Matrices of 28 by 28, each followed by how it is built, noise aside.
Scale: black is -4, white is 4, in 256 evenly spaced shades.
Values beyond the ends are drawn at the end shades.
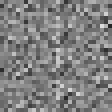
repeating rows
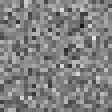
repeating rows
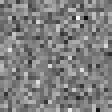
noise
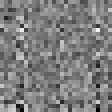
low rank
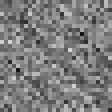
Toeplitz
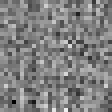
blocks
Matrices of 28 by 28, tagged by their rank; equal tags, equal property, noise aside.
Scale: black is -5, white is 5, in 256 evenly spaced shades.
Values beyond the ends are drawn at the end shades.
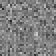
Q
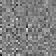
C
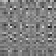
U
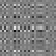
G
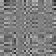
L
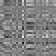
L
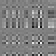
G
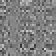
C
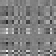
G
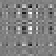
G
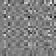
U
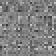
C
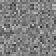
Q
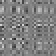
L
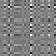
G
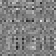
U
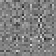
C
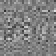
C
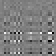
G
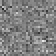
Q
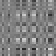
G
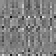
U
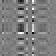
G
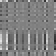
G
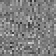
Q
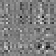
U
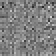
Q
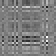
G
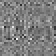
C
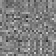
Q
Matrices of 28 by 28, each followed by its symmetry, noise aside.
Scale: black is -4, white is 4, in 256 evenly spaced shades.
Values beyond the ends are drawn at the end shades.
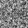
mirrored top to bottom.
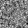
symmetric.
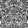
mirrored left to right.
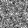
same after a half turn.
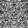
mirrored left to right.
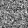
no symmetry.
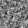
symmetric.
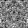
mirrored left to right.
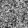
no symmetry.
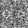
mirrored top to bottom.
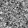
same after a half turn.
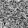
no symmetry.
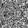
mirrored top to bottom.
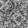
symmetric.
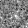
symmetric.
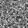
symmetric.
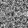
mirrored top to bottom.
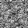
same after a half turn.
